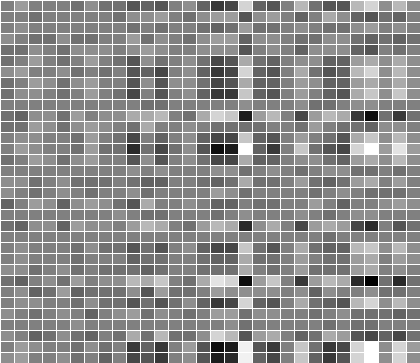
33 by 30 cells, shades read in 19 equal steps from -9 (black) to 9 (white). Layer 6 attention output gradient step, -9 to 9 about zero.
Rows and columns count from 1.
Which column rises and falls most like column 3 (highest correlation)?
7
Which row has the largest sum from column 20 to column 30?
14
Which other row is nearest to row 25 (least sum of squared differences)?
17
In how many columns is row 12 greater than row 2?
15
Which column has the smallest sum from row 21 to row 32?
11
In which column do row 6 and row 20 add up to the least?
16
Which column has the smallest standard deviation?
21
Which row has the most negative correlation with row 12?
27
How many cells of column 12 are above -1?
15
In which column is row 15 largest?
29
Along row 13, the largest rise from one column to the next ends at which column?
18
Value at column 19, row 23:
-1
